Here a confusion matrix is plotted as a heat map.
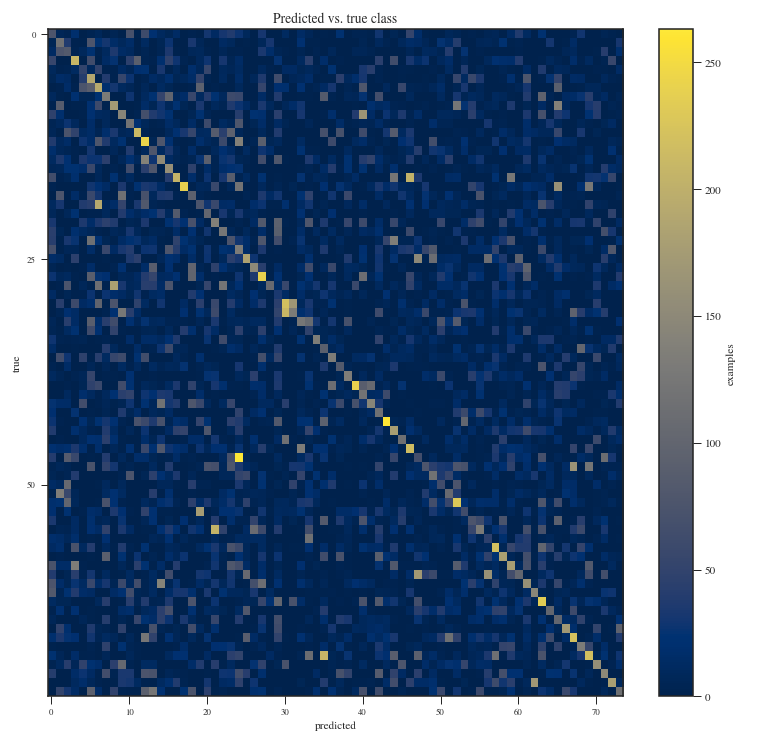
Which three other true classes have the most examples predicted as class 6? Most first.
19, 28, 30
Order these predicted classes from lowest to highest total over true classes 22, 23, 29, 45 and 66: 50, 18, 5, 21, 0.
50, 21, 0, 18, 5
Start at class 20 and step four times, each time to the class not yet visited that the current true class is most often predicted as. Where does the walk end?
33
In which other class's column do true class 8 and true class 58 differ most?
52
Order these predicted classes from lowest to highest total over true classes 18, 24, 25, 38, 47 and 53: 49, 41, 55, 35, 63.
41, 35, 55, 63, 49
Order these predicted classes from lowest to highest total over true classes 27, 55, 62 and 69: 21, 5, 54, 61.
54, 5, 61, 21
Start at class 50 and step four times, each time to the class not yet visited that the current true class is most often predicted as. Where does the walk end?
61
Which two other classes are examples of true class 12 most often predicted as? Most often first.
24, 27
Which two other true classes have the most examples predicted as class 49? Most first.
25, 24
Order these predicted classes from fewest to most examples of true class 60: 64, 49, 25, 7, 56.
7, 64, 49, 25, 56
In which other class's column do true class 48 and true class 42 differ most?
67
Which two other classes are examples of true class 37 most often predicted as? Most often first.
63, 68
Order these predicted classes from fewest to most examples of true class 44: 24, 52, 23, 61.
23, 52, 24, 61
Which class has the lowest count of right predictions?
29
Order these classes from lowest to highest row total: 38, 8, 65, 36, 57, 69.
38, 65, 36, 8, 57, 69
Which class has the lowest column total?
28
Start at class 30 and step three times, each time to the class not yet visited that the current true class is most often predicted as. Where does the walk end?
40
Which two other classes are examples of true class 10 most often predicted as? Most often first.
24, 20
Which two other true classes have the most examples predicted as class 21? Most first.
55, 11
